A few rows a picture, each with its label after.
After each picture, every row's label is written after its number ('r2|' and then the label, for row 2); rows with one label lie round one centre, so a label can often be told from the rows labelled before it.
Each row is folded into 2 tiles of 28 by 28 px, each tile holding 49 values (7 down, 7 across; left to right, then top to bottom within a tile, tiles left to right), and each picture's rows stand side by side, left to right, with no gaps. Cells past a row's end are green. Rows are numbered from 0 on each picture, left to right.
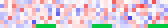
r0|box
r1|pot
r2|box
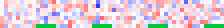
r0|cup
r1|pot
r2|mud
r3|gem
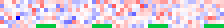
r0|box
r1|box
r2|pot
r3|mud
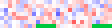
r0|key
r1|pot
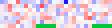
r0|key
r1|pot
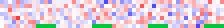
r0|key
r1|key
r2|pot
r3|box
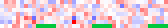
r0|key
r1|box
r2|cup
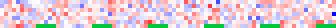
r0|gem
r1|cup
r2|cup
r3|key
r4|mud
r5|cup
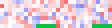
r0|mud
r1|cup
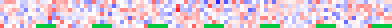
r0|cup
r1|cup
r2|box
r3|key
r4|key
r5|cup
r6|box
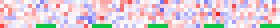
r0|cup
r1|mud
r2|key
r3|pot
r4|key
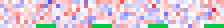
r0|key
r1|box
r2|cup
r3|mud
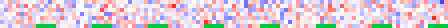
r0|key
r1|mud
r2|gem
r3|cup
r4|key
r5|key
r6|cup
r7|key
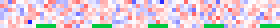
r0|pot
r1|pot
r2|key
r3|key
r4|mud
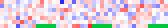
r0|box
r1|gem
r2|pot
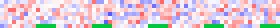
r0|gem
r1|cup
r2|pot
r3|cup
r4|pot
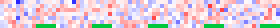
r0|gem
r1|gem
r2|gem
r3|key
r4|mud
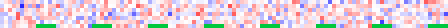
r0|key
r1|mud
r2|pot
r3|pot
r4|cup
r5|key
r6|gem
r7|mud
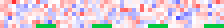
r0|cup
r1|cup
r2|pot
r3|pot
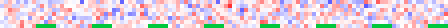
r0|gem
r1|gem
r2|pot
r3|key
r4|cup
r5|key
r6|mud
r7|gem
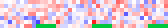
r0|mud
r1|cup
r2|cup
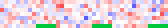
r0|box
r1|cup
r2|key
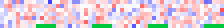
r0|key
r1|mud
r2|pot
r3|pot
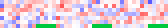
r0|box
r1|cup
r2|pot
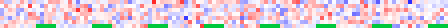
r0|pot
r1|box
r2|box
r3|box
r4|box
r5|key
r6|pot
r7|gem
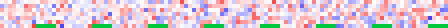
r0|box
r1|cup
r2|gem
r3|cup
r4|pot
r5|key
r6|mud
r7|box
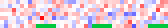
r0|gem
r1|mud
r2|pot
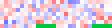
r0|cup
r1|mud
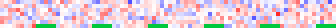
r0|gem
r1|pot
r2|gem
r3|pot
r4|gem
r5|key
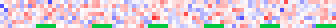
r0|key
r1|box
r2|mud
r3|key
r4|gem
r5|mud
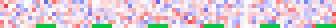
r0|cup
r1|gem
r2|box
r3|box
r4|cup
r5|gem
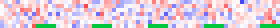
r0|gem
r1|pot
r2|mud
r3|mud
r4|mud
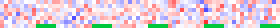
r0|cup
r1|box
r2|gem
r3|cup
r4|key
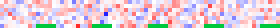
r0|mud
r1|gem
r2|gem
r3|cup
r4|mud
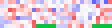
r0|gem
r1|key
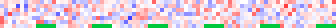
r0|cup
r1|gem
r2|box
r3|pot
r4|cup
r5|cup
